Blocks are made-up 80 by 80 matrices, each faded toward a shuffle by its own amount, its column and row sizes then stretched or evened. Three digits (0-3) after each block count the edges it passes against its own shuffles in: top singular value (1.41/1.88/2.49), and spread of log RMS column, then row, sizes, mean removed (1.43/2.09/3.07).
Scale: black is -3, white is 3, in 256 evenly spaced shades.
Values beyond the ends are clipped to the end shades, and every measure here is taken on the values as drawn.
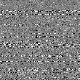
2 0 3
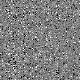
0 2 0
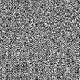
2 0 0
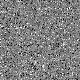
0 0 1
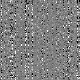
2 3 0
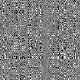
2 3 1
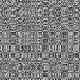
3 2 1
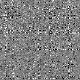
1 2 2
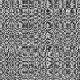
3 2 1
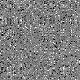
2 1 0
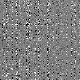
2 3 2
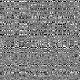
3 0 3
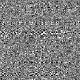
2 1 2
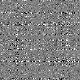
1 2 3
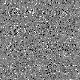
1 1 1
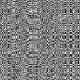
3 3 1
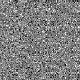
2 1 0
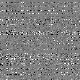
1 1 3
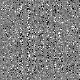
0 3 1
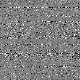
0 1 3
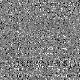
2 1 2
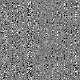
1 3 1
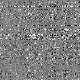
0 2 3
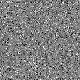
2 0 0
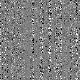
0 3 1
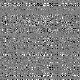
2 2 3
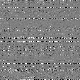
2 0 3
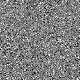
1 0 0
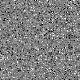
1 0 1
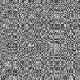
3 2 0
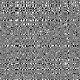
3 2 3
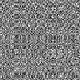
3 0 1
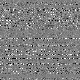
0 0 3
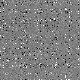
0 2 2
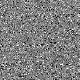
1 0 1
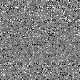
1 0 2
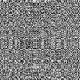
3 0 2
